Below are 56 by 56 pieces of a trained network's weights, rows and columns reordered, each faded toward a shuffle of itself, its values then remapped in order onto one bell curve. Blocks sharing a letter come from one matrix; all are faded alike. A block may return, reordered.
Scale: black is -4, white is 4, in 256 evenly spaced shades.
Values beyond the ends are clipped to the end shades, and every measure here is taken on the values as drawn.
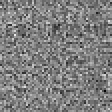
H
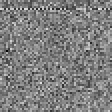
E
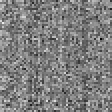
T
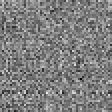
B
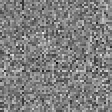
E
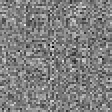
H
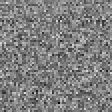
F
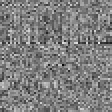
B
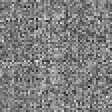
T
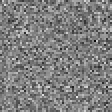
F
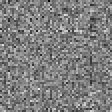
E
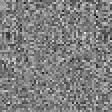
H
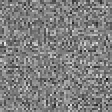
H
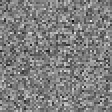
F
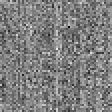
T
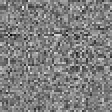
B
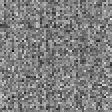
T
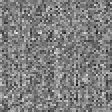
T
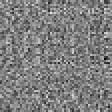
H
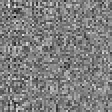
H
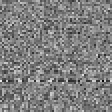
B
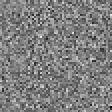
F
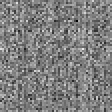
T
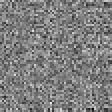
B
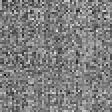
T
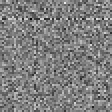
E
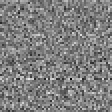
F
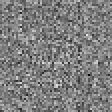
E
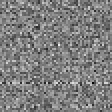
B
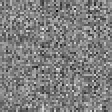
H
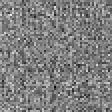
T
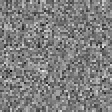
F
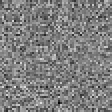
B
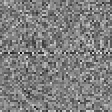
B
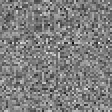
F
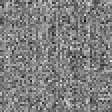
T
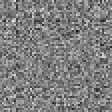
B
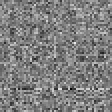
B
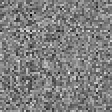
E
